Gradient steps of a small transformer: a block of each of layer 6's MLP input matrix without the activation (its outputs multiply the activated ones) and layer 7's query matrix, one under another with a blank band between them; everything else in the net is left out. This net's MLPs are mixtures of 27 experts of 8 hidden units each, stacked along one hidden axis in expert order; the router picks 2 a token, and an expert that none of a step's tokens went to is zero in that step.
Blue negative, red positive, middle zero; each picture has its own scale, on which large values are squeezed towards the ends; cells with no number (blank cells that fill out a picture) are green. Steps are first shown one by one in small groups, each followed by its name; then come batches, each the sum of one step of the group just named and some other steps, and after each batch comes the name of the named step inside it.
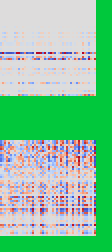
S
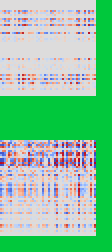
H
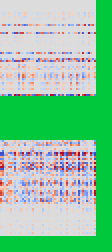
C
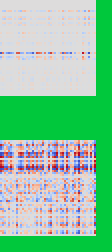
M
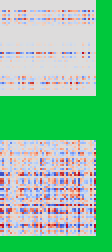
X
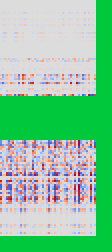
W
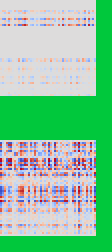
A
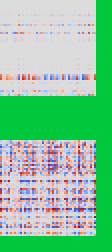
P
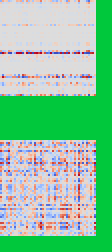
W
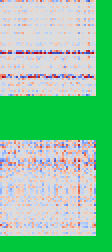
H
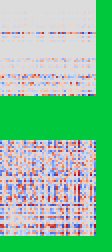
W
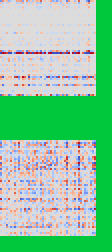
P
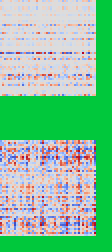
S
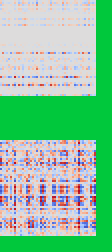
A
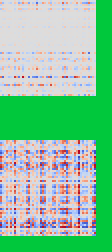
M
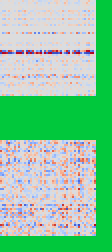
X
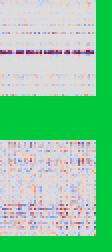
A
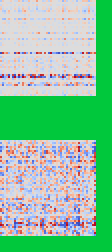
X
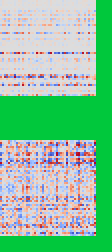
H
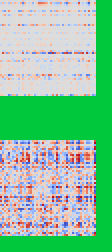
C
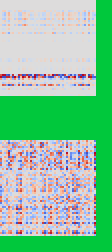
A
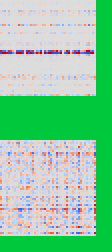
P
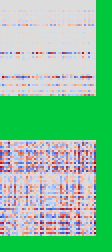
M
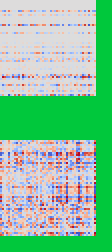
C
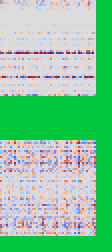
P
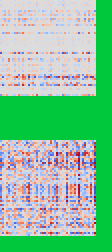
H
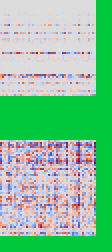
W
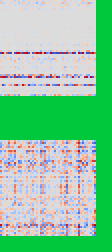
S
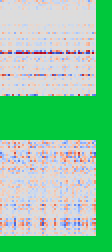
C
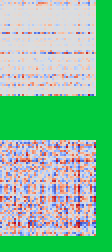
W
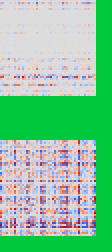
P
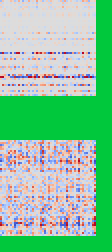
S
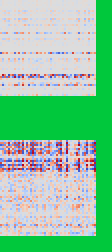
H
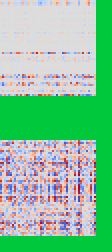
W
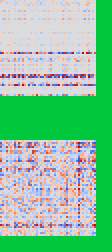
X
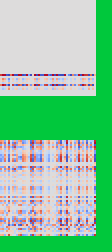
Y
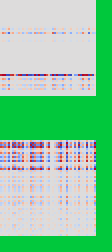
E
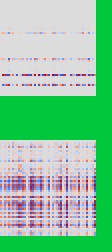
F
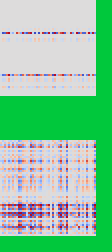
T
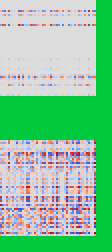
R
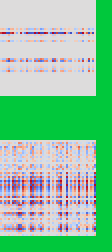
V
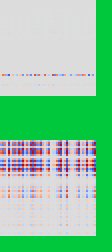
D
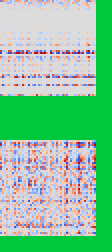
F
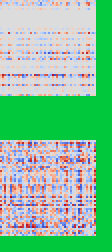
Y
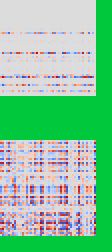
V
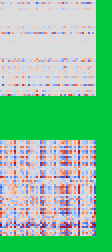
V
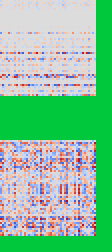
Y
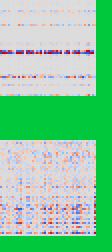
R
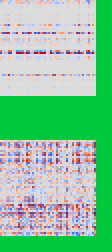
T
